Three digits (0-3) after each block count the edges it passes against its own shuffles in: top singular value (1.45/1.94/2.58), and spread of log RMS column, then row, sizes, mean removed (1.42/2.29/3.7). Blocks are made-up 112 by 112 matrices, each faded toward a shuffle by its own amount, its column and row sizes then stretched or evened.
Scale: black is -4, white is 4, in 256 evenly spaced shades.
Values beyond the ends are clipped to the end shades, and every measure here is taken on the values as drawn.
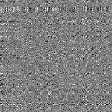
3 1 2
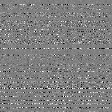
1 1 3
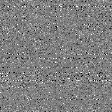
1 1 2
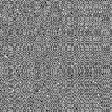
3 0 0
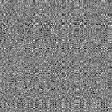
3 1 2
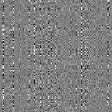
3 3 1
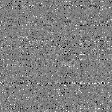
2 1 2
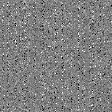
0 2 0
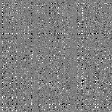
2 2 2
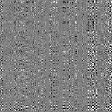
3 3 2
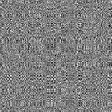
3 2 2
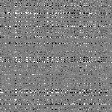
3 2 3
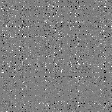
1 2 2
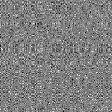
3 1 1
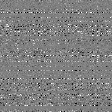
1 1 3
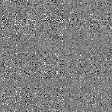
1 2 2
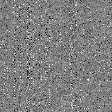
1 2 0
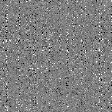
1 2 1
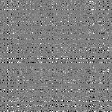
2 2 3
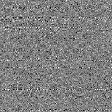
2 1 2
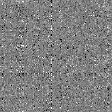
2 2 1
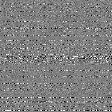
2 1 3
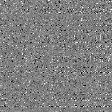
2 1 2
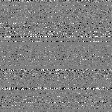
2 0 3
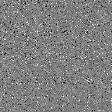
0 1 1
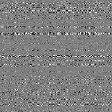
3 1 3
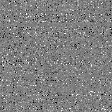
0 1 2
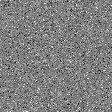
1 0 0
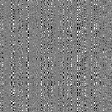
3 3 1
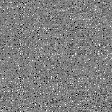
2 1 1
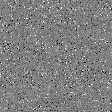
0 0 1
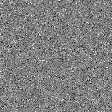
1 0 1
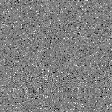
2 0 1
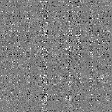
2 2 2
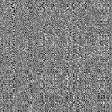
3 2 1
